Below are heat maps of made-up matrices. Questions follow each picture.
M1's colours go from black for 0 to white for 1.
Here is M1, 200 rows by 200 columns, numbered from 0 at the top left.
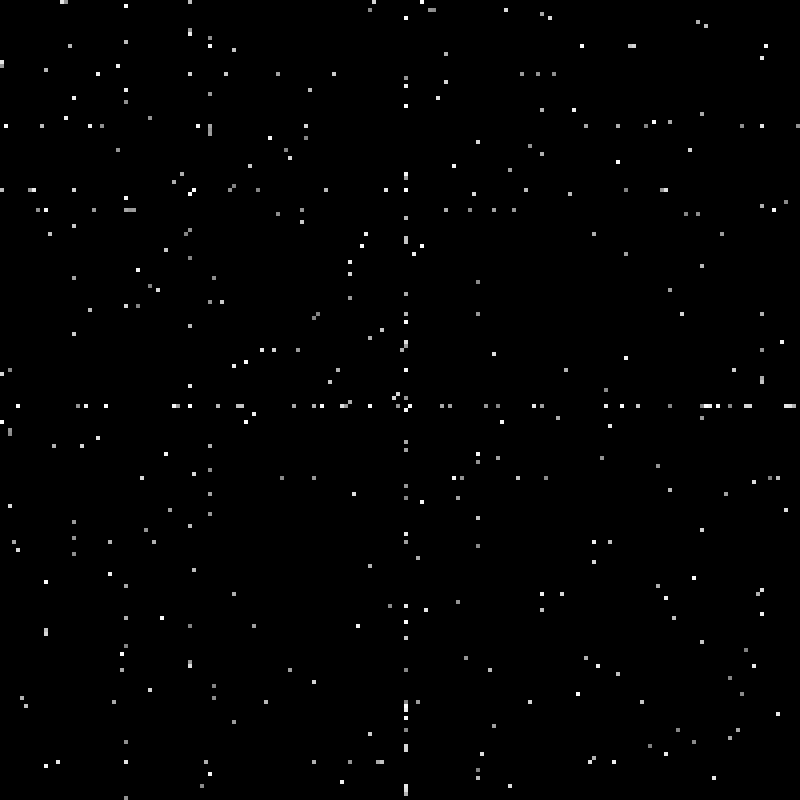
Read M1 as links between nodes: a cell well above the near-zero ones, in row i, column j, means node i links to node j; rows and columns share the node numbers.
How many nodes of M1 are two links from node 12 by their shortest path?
4
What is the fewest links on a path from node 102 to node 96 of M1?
3
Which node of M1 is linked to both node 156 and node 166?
node 47
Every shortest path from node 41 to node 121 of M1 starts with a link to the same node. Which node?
node 113
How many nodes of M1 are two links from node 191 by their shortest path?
5
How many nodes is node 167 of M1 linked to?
4
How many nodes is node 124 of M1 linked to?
2
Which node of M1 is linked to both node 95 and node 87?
node 190
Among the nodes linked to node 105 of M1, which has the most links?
node 0
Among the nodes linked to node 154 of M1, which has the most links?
node 31
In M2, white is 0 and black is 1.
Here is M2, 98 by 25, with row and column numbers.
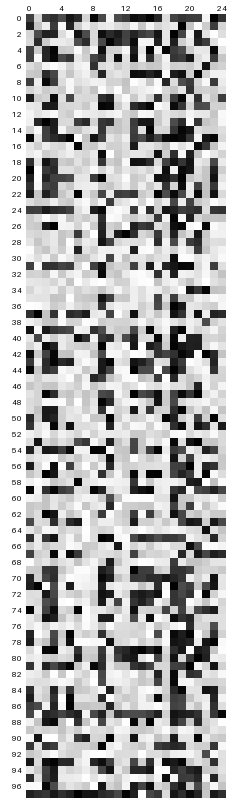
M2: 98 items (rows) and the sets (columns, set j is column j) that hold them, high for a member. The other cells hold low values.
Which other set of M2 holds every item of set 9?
18
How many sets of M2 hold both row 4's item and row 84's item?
5
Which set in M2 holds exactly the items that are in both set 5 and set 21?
24
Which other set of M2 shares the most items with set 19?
3
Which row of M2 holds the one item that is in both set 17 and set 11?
22
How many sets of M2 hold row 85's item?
8
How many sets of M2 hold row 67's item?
10
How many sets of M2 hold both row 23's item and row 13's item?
2
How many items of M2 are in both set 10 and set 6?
8
